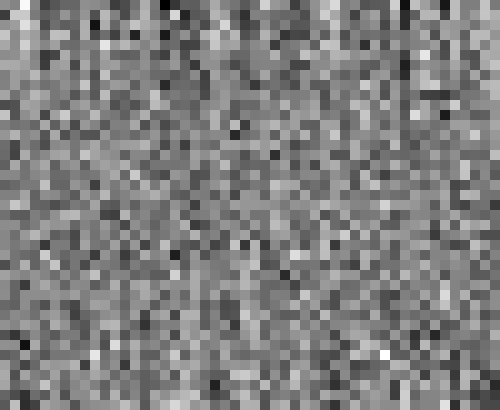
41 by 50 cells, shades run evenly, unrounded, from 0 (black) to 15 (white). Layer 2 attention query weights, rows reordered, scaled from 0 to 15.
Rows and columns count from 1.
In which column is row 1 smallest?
17
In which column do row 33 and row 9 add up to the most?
44
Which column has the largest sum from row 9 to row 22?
37
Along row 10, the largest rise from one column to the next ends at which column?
11
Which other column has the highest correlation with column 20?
25
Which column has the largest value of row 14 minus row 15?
2
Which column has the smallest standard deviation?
32
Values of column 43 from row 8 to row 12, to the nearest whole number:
11 11 4 10 10
